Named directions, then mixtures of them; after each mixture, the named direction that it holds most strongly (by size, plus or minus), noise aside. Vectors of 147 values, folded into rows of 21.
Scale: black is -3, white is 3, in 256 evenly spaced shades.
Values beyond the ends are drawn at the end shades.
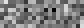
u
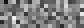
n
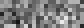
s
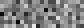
s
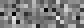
n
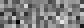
s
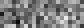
s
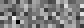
n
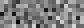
s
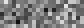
s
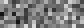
s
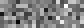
s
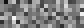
n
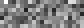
u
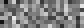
n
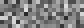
n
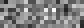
u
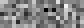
u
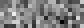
s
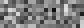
u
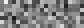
n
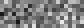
s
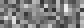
n
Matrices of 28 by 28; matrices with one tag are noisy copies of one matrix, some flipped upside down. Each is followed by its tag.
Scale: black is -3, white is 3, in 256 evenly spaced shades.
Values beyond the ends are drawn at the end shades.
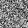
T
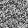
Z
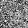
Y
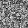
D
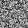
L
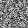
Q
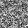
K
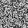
Q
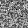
L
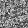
D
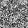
Z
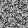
K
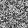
Z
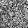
Y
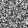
L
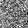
T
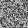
T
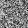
T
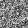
D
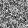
Z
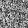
D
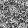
Z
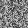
Q
